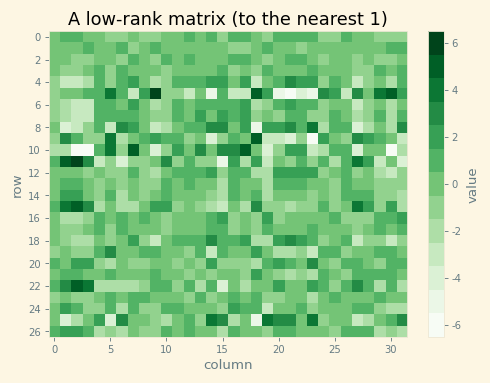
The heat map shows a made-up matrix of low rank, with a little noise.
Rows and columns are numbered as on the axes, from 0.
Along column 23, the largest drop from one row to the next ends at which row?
9
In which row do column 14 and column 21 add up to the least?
5
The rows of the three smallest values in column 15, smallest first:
11, 22, 15
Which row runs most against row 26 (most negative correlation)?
16
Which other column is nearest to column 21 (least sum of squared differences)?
14
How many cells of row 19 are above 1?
2
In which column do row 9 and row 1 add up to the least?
23
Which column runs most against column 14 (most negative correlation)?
18
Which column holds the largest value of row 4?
21
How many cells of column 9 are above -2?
21
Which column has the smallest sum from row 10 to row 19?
19
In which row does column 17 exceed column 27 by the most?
10
